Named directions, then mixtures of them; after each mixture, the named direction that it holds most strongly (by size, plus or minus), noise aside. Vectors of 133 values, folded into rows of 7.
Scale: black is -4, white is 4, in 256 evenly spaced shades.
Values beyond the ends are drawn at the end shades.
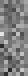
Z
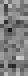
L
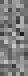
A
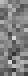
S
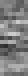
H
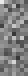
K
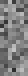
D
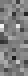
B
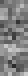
H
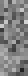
D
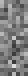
S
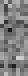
L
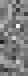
B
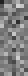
K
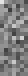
K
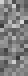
K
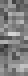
H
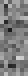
L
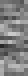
H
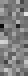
B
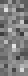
D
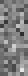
D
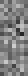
A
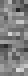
H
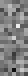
S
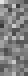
K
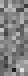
D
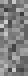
D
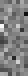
B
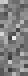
S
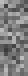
H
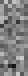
L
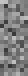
K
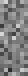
Z
